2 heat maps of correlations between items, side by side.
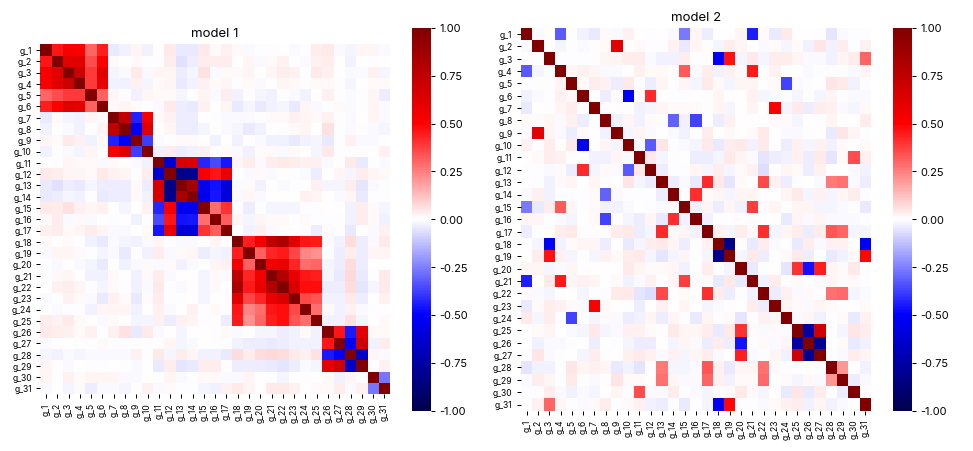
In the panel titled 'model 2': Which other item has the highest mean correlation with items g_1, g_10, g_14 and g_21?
g_16
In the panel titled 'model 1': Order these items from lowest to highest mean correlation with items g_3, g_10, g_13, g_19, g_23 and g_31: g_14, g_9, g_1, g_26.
g_9, g_26, g_1, g_14
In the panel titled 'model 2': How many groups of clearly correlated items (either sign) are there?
10
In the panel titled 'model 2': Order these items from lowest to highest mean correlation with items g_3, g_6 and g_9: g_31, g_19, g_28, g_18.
g_18, g_28, g_31, g_19
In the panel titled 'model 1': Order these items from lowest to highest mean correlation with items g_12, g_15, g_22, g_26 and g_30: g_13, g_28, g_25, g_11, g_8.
g_13, g_11, g_28, g_8, g_25
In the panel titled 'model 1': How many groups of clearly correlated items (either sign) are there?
6
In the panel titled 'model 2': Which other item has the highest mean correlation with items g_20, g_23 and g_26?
g_7
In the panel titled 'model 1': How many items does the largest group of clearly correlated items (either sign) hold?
8
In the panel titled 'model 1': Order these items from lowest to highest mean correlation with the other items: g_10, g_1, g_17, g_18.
g_17, g_10, g_1, g_18
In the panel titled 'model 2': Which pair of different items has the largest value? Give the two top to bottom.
g_25, g_27
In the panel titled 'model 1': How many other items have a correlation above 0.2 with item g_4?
5
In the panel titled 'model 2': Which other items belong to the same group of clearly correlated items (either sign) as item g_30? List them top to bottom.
g_11
